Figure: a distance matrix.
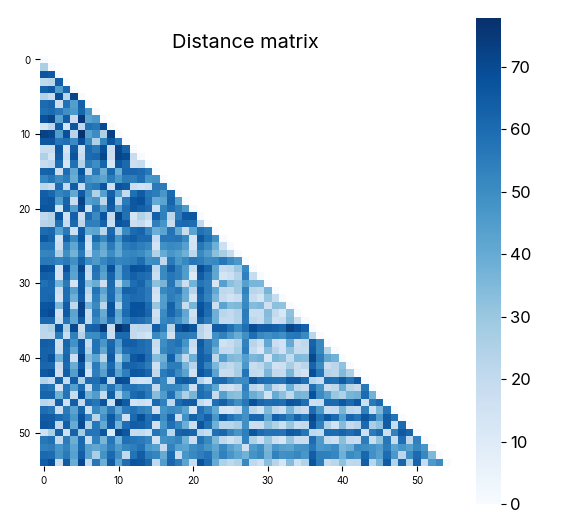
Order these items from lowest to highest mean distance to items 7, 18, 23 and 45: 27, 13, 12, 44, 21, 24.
44, 27, 24, 21, 12, 13
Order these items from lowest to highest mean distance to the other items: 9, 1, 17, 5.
17, 9, 1, 5
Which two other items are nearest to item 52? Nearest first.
27, 16
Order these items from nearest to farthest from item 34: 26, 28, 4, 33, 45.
28, 26, 33, 45, 4
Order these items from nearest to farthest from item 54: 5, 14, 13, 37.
37, 14, 13, 5
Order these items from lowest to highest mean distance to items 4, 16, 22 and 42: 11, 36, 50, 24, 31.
31, 24, 50, 36, 11
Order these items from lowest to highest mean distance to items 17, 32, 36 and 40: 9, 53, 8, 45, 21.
9, 21, 45, 8, 53
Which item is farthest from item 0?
10
